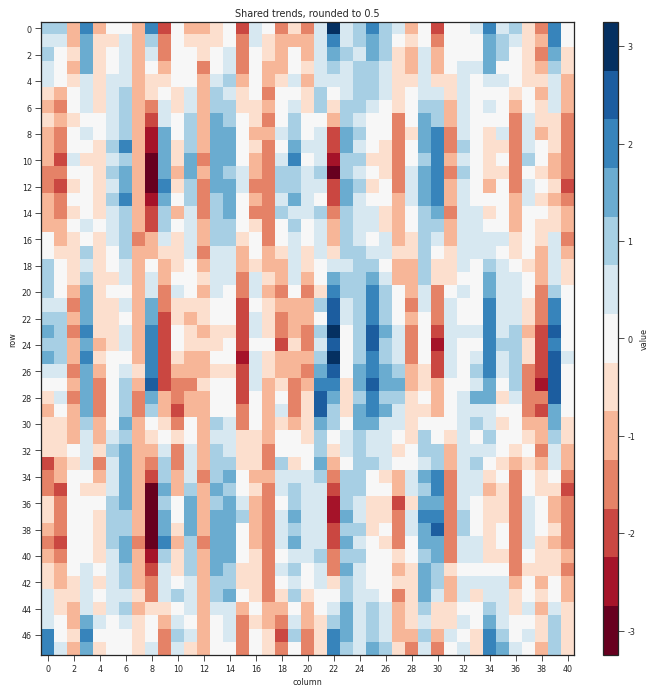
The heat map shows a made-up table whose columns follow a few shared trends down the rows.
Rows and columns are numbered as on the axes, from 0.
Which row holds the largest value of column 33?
28
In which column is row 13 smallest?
8
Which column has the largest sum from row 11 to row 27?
25
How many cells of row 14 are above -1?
28
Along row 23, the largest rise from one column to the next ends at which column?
39
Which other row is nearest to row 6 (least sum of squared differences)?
42
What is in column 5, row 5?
0.5
